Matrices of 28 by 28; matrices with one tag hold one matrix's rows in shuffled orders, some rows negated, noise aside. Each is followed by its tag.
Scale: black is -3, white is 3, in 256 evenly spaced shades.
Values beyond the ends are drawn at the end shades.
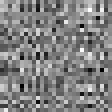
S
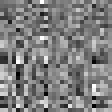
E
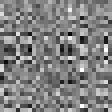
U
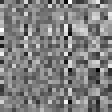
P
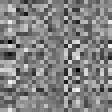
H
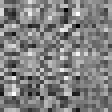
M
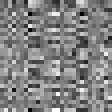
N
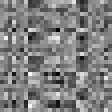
N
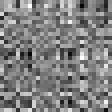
U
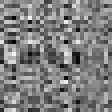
M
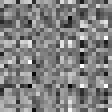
U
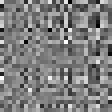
P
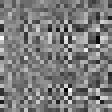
P
